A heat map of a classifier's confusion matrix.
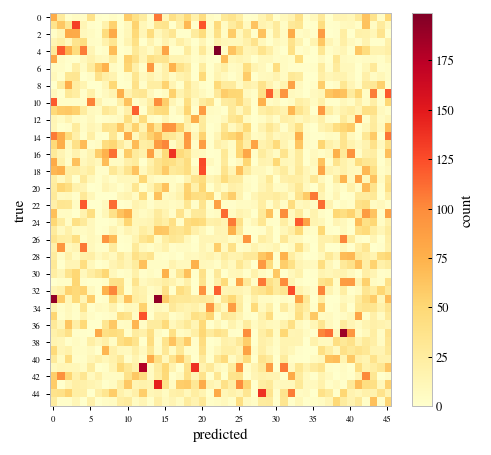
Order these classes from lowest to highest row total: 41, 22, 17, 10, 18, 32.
22, 10, 17, 18, 41, 32
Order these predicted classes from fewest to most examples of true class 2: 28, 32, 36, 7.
7, 28, 32, 36
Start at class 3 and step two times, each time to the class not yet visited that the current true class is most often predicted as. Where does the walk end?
11
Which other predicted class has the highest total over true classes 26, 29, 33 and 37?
39
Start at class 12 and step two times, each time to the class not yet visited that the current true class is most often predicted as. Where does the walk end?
19
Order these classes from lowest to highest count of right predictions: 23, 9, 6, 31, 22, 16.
6, 9, 22, 31, 23, 16
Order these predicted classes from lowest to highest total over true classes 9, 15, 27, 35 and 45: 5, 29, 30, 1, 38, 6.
6, 5, 30, 38, 1, 29
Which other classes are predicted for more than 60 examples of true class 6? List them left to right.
7, 13, 16
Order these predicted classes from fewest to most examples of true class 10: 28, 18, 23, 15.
23, 18, 15, 28
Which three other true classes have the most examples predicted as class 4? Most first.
22, 27, 15
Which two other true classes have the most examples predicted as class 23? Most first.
5, 9
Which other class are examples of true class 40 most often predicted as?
13
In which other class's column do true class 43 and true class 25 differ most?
14
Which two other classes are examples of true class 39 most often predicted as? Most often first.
26, 7
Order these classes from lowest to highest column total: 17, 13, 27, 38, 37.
27, 37, 38, 17, 13
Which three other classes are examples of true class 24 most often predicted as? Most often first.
33, 34, 41
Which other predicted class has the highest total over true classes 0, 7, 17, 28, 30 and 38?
20
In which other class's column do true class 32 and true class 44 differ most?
28
